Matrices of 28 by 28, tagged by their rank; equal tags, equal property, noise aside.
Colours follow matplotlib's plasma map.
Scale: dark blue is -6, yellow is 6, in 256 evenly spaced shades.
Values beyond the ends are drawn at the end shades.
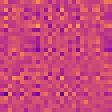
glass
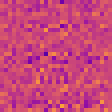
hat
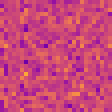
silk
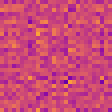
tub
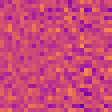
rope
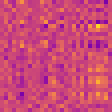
glass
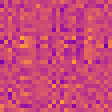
hat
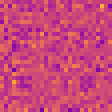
rope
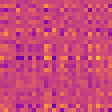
glass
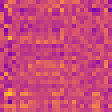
hat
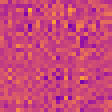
rope
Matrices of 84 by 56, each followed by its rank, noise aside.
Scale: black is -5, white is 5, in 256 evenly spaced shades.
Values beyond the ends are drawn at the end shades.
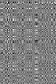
three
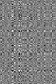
three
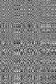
three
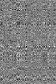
five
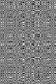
three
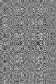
four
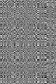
three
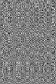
six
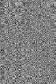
six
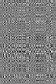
three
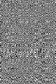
six
